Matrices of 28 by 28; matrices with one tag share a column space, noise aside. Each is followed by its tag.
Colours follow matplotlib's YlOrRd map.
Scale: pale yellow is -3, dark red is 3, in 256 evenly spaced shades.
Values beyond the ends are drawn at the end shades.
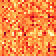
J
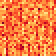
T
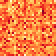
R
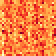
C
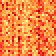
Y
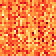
C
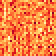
T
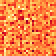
Y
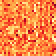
C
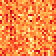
Y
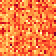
J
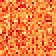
J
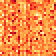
Y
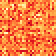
Y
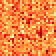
C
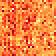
J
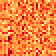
Y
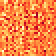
Y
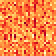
C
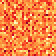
Y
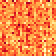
T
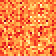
J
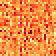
C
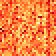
C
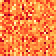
Y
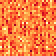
T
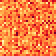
J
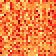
Y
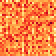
T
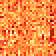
C
